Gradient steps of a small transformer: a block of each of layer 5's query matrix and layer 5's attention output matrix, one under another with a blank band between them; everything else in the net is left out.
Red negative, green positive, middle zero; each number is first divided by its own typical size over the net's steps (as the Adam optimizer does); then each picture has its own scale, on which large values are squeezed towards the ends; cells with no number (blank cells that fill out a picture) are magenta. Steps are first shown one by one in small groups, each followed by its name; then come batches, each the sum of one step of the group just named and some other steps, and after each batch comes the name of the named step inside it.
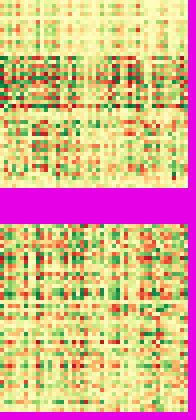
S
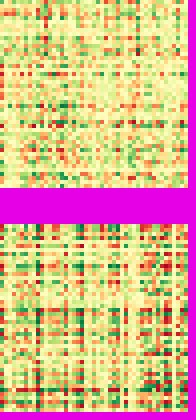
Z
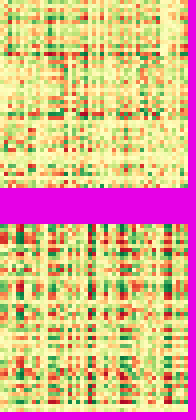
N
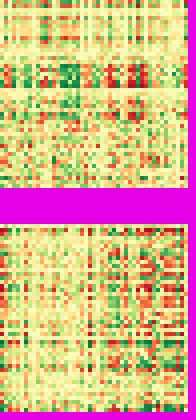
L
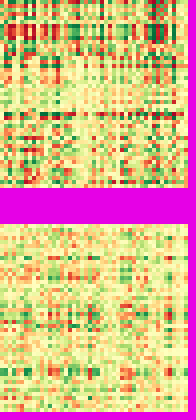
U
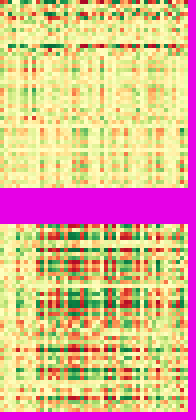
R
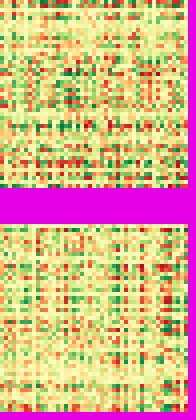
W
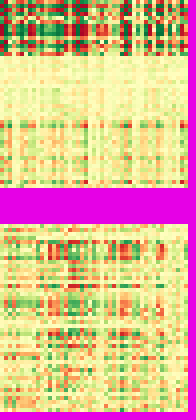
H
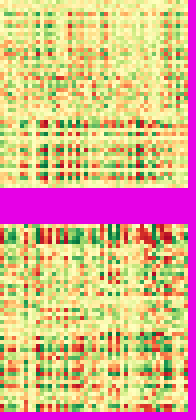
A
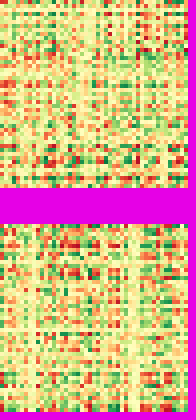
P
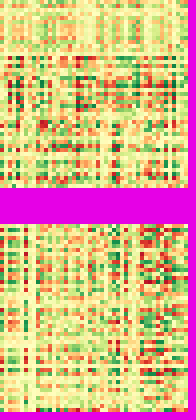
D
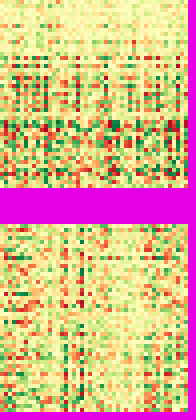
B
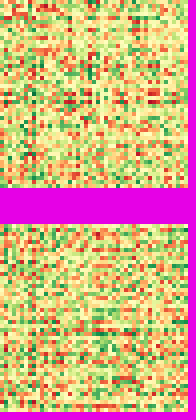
W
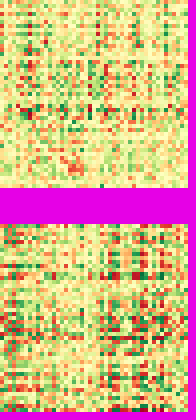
Z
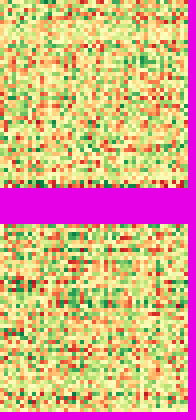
R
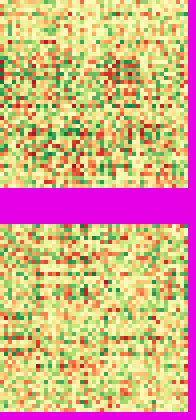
S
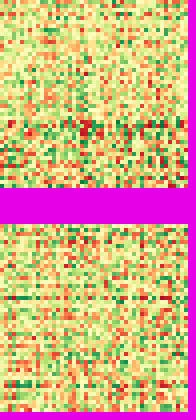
W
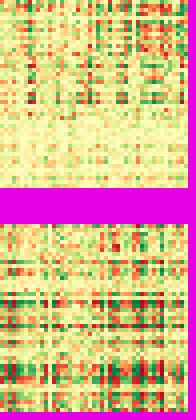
P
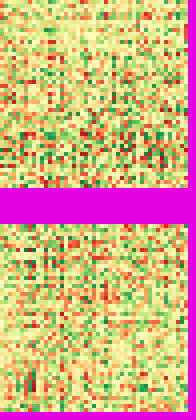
P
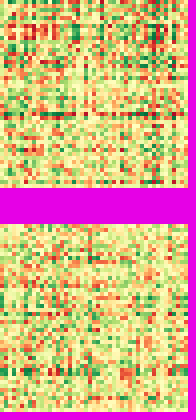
U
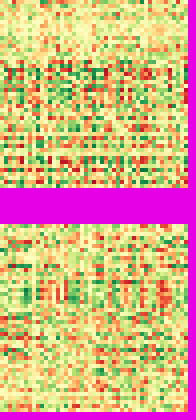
W
